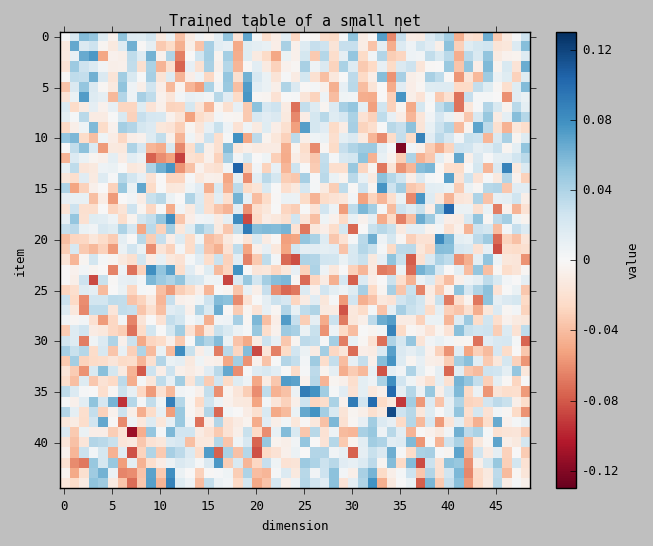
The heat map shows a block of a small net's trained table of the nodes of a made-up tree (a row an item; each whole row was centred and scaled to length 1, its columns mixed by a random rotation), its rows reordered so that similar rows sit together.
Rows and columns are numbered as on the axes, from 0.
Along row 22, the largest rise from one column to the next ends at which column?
25
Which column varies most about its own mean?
34
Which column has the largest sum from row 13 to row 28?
18
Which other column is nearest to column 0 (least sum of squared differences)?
13
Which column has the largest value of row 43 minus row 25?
11
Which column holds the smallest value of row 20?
45
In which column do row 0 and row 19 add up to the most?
19
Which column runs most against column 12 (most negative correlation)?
30
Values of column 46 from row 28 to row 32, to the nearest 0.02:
0 0.02 0.02 -0.02 0.02
